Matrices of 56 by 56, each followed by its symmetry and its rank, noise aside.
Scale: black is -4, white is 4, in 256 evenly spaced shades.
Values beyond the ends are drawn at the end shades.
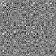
symmetric, rank six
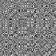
symmetric, rank five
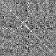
symmetric, rank seven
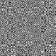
antisymmetric, rank six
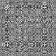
symmetric, rank six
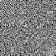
symmetric, rank seven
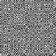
symmetric, rank seven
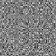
no symmetry, rank six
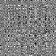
no symmetry, rank seven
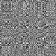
no symmetry, rank six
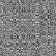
no symmetry, rank five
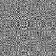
antisymmetric, rank six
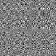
no symmetry, rank six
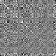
symmetric, rank five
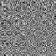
no symmetry, rank six
